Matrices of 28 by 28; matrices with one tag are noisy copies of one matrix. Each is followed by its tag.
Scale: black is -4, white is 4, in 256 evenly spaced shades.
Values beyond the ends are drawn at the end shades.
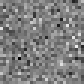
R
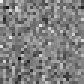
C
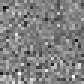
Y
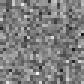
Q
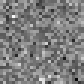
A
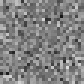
Y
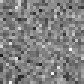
C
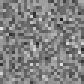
R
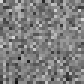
C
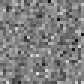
Q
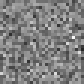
R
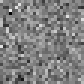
C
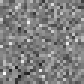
C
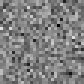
R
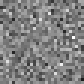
R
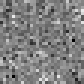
A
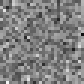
Q
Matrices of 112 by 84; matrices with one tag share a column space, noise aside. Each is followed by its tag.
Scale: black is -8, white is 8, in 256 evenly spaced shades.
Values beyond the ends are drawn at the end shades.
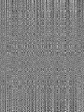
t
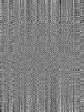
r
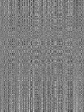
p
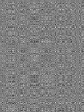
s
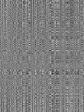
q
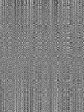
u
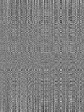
r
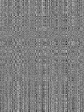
p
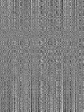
p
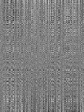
r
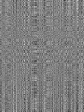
p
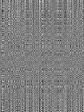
t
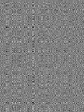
s
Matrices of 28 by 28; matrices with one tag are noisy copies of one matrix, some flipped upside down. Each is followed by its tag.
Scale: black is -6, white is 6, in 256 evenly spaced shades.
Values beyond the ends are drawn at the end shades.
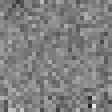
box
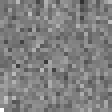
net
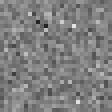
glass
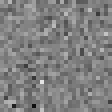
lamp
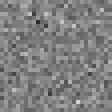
glass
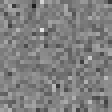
lamp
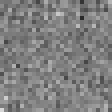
net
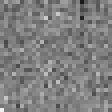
net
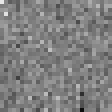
net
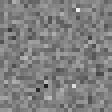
glass
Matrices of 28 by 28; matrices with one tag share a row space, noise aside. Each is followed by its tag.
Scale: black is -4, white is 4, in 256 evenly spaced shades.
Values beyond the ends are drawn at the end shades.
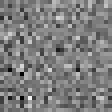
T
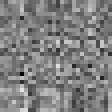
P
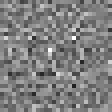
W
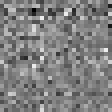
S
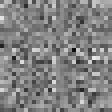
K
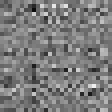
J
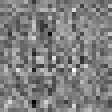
W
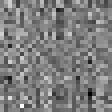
T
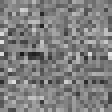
S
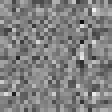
K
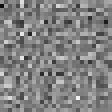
T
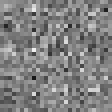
J
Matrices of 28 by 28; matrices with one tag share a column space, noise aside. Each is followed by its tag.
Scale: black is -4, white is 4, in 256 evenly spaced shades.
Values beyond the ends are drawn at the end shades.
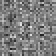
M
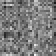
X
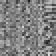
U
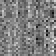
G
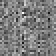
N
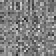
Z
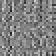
U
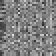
M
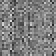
M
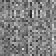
G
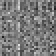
Z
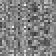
U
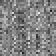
N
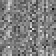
U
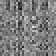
Z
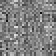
M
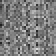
G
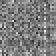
U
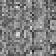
X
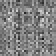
N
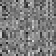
X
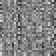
M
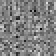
Z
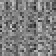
Z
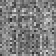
N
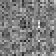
X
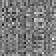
N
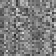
N
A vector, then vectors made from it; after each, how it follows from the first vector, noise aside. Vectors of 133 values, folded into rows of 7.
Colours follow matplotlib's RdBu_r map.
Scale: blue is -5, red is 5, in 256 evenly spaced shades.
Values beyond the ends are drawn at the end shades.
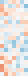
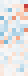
reversed, partly zeroed.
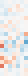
partly zeroed.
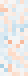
wrapped around, shrunk.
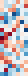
wrapped around, scaled up.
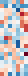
wrapped around, scaled up.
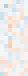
wrapped around, shrunk.
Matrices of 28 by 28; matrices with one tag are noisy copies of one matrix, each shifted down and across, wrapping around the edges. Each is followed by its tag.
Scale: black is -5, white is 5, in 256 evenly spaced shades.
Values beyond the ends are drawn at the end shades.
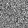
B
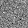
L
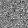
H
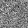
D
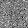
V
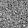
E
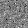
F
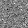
B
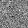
B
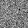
E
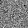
B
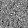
F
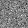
D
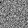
V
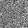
V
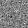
D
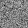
E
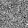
E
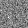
V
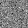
B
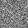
E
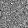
L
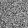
V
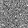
V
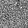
E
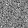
D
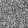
E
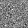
F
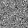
F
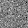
V
